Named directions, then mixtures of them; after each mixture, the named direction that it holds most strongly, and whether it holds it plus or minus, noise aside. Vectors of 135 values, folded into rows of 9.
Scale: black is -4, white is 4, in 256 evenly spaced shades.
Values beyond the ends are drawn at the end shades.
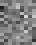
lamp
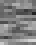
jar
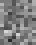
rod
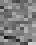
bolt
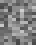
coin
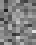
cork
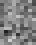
rod, minus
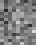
cork, plus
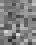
rod, plus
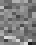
bolt, minus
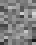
lamp, plus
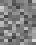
lamp, minus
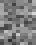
rod, plus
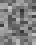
coin, minus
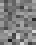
rod, plus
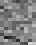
bolt, plus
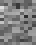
lamp, minus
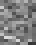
bolt, minus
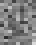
coin, minus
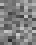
rod, plus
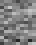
bolt, plus
